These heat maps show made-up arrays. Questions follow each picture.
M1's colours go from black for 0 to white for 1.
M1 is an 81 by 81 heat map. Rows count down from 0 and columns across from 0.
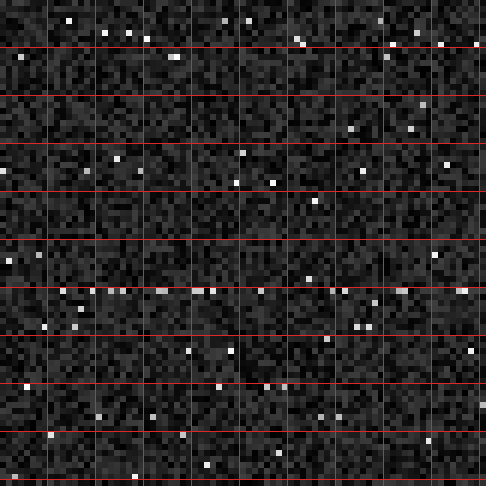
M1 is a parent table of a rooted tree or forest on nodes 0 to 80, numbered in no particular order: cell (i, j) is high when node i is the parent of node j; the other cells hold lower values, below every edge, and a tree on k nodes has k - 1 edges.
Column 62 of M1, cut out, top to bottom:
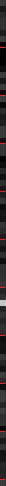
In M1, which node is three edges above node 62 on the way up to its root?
54
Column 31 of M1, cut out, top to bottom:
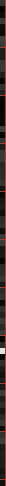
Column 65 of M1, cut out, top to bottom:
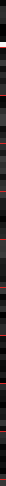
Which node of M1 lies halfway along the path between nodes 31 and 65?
69
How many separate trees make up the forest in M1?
5
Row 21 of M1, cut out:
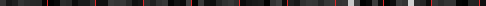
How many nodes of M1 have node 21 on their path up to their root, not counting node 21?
5
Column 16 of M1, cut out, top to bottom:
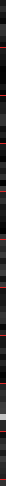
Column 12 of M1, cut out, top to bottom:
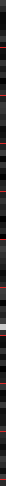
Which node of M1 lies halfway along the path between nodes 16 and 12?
56
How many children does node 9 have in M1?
4
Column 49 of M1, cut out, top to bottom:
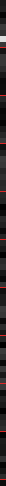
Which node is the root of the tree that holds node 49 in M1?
42
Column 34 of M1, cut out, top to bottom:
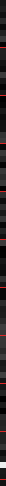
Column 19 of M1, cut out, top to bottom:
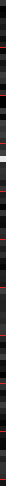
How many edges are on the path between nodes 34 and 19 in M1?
4
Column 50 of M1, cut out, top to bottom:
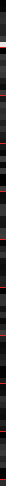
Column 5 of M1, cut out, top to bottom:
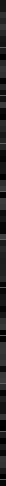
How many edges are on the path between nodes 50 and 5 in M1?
5
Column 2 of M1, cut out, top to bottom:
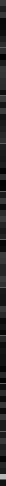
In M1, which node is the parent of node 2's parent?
7
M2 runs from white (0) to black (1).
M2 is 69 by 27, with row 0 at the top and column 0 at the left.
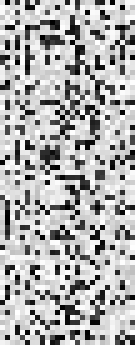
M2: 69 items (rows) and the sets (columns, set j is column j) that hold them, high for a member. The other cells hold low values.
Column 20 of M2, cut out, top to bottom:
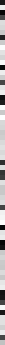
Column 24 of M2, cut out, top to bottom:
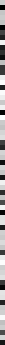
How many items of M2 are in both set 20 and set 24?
6
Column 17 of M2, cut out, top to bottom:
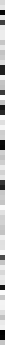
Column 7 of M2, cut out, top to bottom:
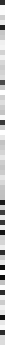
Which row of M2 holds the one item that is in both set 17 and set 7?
66
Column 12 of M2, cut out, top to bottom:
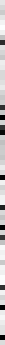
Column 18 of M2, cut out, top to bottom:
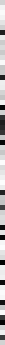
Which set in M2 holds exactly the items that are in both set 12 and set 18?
4
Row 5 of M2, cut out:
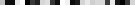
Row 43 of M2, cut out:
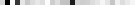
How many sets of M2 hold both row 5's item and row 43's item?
2
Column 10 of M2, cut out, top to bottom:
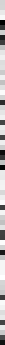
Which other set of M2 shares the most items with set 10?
11
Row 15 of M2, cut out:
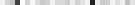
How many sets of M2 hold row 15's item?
2
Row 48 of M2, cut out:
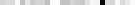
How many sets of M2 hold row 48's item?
1
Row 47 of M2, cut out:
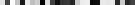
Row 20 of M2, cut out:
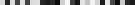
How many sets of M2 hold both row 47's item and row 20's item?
8
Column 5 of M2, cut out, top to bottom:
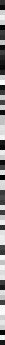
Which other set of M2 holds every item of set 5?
15
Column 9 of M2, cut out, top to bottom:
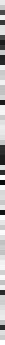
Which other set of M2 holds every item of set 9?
3
